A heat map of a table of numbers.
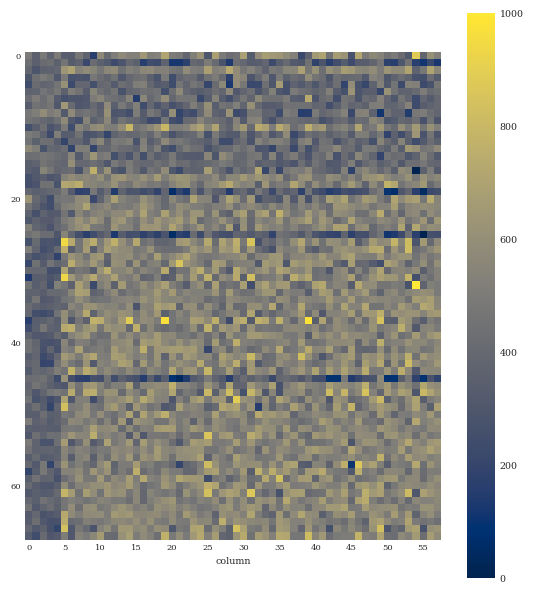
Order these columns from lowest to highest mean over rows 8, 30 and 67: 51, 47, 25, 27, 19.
27, 51, 47, 25, 19
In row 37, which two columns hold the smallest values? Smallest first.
0, 28
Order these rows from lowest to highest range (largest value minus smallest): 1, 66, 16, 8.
1, 8, 66, 16
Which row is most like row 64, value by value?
42
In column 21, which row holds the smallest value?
45
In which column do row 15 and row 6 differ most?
39
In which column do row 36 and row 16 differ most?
54
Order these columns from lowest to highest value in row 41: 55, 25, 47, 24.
25, 47, 55, 24
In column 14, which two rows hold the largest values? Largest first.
37, 10
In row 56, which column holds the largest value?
49
